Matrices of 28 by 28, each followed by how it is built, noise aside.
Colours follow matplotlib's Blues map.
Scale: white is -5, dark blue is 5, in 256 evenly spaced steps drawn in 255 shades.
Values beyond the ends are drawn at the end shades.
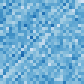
Hankel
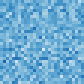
repeating columns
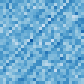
Hankel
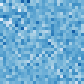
block diagonal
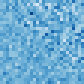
upper triangular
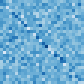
diagonal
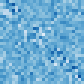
banded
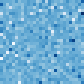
sparse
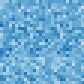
repeating columns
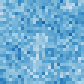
smooth
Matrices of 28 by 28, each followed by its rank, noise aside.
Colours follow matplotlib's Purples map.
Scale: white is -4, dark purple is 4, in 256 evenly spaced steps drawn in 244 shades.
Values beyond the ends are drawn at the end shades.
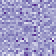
four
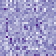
six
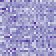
four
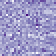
six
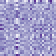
three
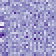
four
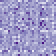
six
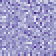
six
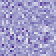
four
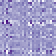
three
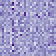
five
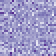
six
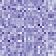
five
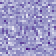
five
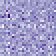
five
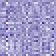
three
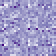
three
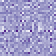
three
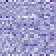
four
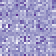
five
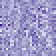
five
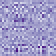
three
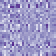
three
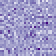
five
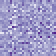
five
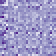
five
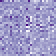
four
